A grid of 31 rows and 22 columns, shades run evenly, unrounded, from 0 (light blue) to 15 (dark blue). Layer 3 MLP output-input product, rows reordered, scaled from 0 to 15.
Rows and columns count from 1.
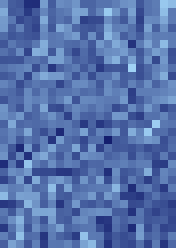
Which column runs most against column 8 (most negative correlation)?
4
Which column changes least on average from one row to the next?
18
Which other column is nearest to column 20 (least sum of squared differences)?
2
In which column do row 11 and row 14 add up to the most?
8
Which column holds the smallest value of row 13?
22
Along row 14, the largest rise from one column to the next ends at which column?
7
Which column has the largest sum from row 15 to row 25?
14
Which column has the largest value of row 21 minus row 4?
1
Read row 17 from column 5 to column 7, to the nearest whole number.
9 11 8
